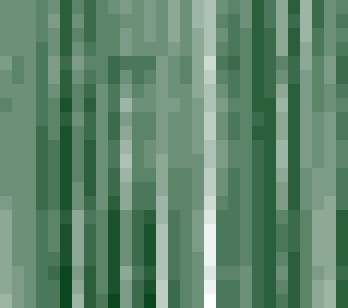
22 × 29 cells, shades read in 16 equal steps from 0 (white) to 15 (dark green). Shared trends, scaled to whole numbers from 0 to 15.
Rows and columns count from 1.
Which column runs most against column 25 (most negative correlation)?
11
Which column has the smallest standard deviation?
3
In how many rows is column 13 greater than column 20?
7
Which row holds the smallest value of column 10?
1
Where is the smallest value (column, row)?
18, 22
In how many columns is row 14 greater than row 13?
4
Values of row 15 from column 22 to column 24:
12 13 8
